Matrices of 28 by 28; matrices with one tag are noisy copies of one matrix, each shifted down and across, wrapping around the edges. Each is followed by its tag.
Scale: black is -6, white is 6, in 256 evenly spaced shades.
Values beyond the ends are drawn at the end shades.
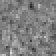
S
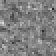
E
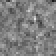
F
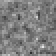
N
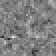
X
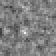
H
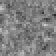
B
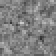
X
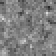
B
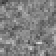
X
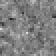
B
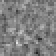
S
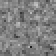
E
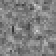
H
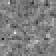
N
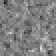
S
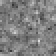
F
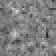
H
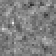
F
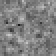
B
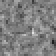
S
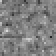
N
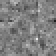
F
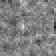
H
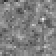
F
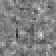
H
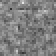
N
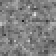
N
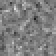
S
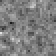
B
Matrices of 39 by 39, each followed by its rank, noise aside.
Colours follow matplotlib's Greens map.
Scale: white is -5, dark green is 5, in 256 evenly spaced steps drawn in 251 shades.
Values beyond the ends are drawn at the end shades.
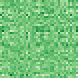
four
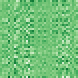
three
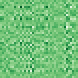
three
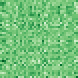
four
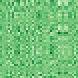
four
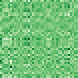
three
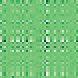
one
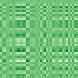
one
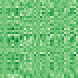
three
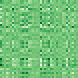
two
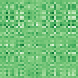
two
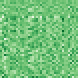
four
